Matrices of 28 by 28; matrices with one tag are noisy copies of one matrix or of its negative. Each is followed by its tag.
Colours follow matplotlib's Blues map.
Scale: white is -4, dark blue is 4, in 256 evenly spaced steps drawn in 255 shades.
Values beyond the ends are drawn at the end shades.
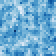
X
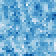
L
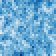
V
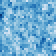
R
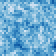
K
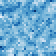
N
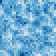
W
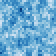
X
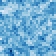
N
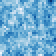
X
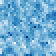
L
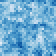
K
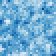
V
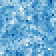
X
